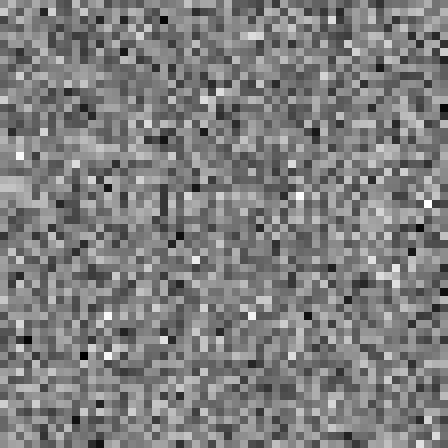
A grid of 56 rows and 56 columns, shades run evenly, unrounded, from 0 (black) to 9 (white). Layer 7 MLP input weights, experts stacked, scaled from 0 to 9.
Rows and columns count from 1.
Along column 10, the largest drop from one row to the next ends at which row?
22
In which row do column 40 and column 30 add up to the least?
17
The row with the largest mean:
20
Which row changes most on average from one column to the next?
25
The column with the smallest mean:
16
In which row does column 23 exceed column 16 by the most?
3
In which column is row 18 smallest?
21
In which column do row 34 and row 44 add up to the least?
42
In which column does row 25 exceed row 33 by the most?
38
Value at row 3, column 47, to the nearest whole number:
7
